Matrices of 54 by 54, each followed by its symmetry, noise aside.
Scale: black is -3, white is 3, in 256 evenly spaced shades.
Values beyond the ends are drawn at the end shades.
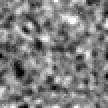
antisymmetric.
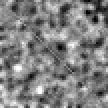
symmetric across the other diagonal.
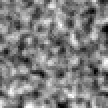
antisymmetric.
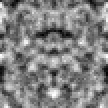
mirrored left to right.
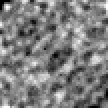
symmetric.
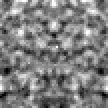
mirrored left to right.
